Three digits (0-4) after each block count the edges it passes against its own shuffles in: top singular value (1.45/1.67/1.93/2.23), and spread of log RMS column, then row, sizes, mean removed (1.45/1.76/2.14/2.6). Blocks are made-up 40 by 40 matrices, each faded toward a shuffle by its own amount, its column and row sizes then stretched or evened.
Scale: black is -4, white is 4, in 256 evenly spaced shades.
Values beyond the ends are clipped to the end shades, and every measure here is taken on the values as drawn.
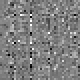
3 3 0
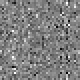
2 2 0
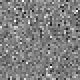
0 0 0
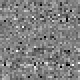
0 0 2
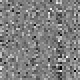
3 3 0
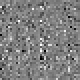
2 3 2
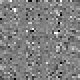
1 3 2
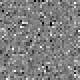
0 1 0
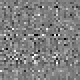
2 1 3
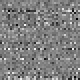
3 1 4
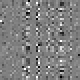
4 4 0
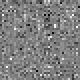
2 0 2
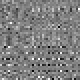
3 1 4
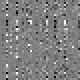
3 4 0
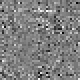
0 3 3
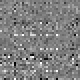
1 2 3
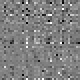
3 2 3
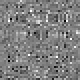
3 1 2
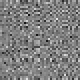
4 1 2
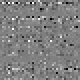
1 0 4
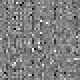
2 2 0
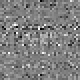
2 0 4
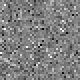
0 0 0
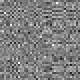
4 1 2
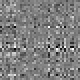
4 3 3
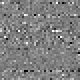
0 0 3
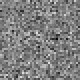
0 0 1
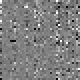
1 4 2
